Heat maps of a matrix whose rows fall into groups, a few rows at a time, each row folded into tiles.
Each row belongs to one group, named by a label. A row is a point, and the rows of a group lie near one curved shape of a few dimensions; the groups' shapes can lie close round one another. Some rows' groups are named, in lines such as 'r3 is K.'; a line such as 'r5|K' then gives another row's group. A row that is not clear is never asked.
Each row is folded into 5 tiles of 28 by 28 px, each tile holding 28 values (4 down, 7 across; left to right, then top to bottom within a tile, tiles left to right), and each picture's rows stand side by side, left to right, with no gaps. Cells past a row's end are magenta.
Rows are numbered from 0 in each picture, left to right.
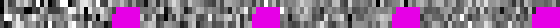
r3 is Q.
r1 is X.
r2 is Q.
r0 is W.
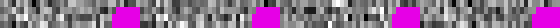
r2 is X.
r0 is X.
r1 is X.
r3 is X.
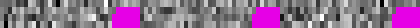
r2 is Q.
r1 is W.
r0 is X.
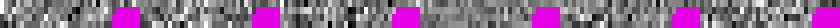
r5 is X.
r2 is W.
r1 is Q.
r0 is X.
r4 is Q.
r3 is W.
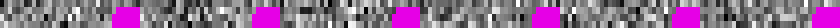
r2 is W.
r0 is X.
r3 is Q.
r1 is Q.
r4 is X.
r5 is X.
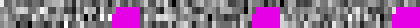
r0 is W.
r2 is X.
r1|X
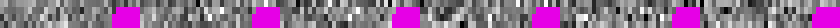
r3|Q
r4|X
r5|W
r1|Q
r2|X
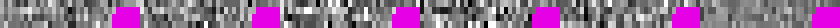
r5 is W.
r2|W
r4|X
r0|W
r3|W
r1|W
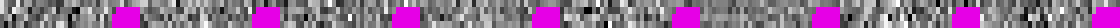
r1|Q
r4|W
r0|X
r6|Q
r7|Q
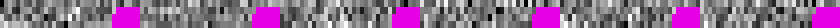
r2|Q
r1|W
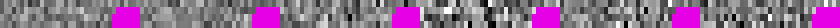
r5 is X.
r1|W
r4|W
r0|W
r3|W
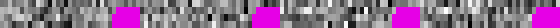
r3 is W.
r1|X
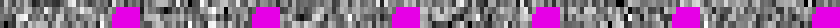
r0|X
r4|X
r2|Q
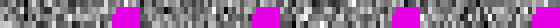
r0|X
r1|W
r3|Q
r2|X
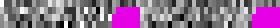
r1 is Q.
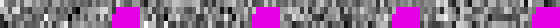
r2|Q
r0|X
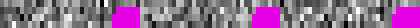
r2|X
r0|Q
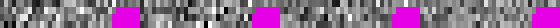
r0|X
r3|W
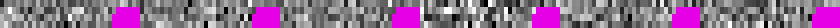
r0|Q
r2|W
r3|W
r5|W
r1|W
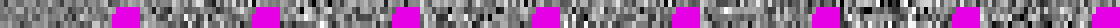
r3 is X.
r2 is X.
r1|X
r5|W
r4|X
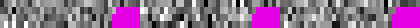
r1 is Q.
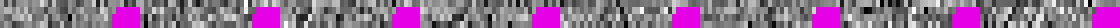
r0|Q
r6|W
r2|X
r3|Q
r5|W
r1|X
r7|X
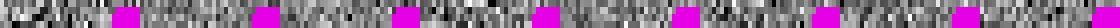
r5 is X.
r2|Q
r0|Q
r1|W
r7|X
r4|W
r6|Q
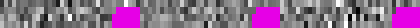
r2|X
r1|W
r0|Q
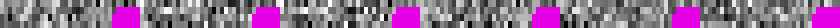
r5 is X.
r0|Q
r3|Q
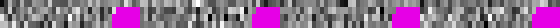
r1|X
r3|Q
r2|W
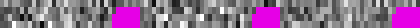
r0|Q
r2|Q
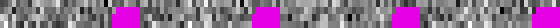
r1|Q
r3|Q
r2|Q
